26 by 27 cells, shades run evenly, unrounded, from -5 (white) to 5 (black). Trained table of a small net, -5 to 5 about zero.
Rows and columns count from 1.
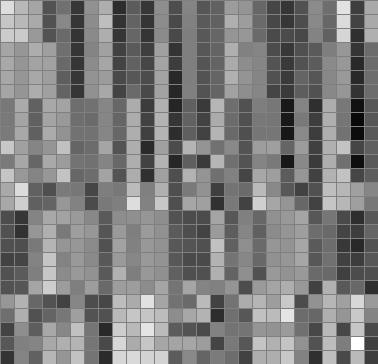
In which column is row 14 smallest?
2
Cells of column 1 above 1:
9
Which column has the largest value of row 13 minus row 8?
16
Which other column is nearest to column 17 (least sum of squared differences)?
3
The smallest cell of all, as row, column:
25, 26
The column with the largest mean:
13
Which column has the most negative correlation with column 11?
8
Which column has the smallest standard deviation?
12
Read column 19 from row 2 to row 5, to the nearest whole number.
1 1 0 0
